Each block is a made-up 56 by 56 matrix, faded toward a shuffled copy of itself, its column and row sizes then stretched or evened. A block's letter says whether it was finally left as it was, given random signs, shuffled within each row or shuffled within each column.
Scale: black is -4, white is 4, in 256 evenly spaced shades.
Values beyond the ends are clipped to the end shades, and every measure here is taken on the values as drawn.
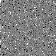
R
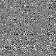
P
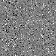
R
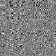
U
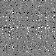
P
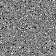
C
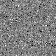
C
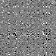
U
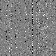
R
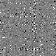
U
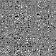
P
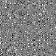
U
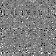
U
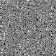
R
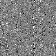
R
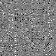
U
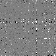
P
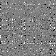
U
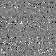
C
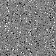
R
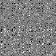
U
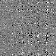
P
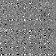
U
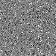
R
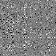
P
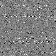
C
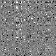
U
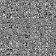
P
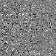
U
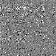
P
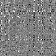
U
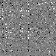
P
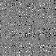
U
